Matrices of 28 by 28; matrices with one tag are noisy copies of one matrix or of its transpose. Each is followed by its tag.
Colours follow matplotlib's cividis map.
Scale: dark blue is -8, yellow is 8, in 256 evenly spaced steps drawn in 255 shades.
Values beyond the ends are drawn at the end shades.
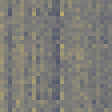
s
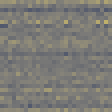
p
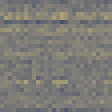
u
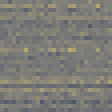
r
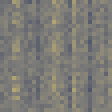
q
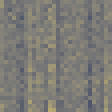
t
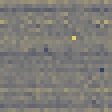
p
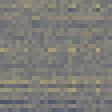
r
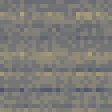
q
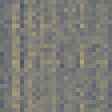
u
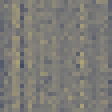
u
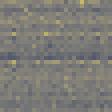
s
